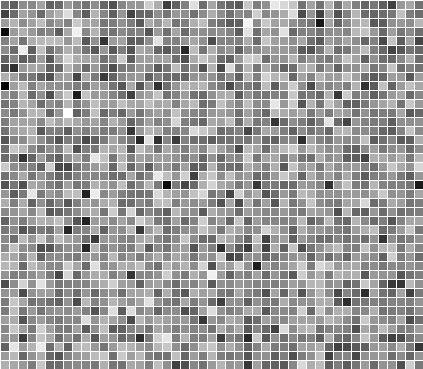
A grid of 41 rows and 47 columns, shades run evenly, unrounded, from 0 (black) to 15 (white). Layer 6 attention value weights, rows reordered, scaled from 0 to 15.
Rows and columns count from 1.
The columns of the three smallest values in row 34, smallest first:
39, 25, 9
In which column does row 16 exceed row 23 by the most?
17
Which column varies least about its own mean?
42
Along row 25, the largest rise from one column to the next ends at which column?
11
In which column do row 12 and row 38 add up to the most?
19
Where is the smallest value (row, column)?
10, 1
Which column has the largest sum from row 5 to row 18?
8
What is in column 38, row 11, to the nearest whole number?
3
